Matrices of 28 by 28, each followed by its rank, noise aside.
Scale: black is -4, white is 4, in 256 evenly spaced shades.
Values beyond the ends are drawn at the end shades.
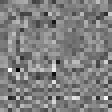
three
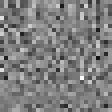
six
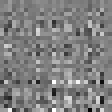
three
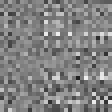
three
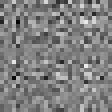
three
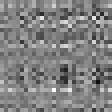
three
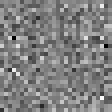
six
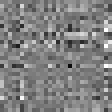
three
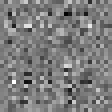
four
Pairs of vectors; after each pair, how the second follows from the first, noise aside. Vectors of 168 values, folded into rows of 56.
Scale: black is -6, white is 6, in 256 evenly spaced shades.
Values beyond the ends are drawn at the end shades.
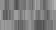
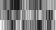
reversed, scaled up.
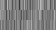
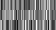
reversed, negated, scaled up.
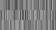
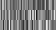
reversed, negated, scaled up.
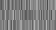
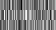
reversed, negated, scaled up.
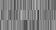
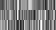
reversed, negated, scaled up.
